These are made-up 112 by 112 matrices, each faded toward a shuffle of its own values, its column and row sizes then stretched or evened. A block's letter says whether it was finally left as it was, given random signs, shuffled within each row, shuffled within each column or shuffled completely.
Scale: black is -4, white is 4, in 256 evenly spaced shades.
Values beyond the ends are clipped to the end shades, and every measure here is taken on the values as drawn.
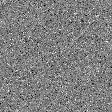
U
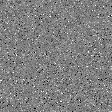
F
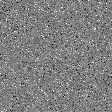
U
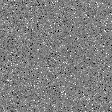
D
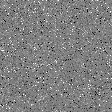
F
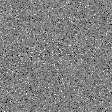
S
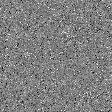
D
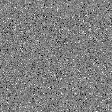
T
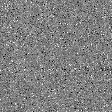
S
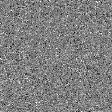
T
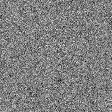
D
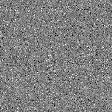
T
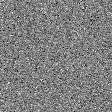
U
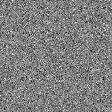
T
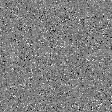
T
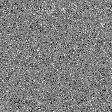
F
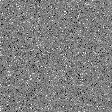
S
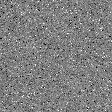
U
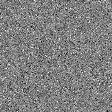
F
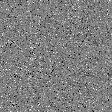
S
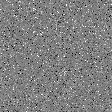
U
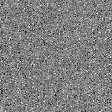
T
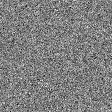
U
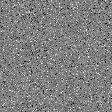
D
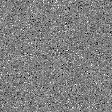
T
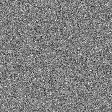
U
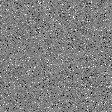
S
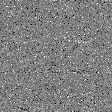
F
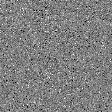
T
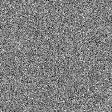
D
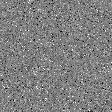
F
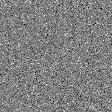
F
